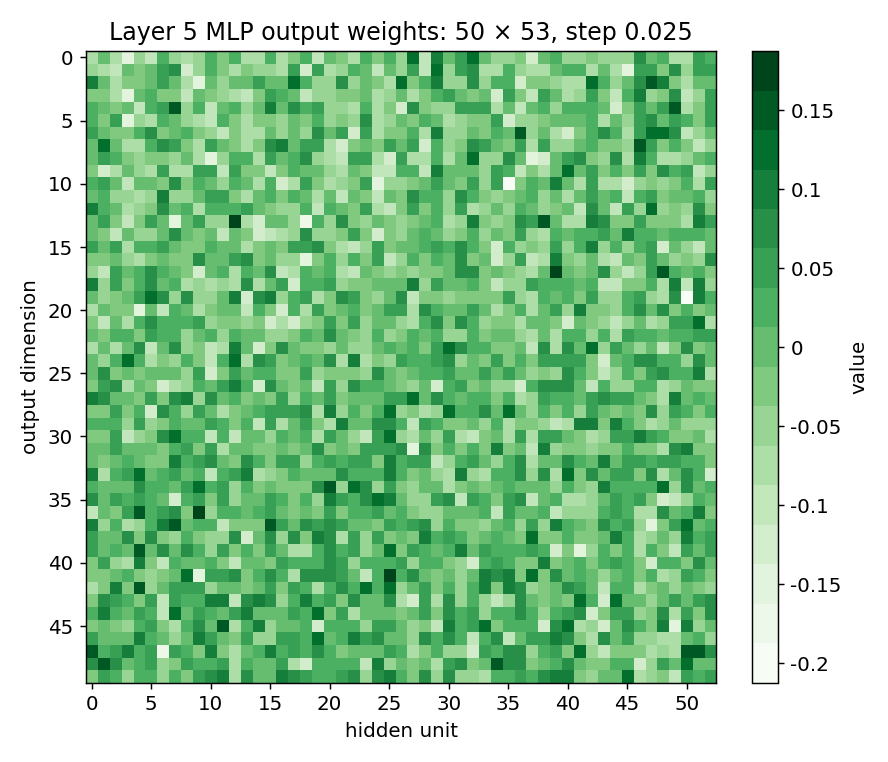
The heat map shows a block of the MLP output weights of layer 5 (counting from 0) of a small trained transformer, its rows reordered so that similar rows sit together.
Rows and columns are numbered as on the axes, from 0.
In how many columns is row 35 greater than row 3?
32
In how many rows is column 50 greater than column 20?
20
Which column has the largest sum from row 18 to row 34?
25
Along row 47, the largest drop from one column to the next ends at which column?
6
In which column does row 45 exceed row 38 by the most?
11
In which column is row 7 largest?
46
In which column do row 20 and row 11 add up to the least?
4
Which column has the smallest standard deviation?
26
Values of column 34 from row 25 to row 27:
0 -0.05 -0.025
